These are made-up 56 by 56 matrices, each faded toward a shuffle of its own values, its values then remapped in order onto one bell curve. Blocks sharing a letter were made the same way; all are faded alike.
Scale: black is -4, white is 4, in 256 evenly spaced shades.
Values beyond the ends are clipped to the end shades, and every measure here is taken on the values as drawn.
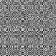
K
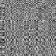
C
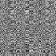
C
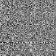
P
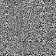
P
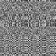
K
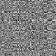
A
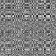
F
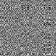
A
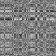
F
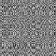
C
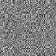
A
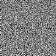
P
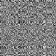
A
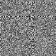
P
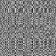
K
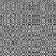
F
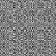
C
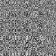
A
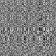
C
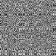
A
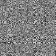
P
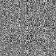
P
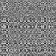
K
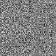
P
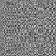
K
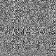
P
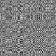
K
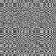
F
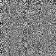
P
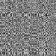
A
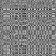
F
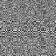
A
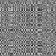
F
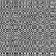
F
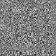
P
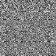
P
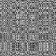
K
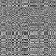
F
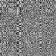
A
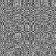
C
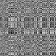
F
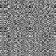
C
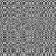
F
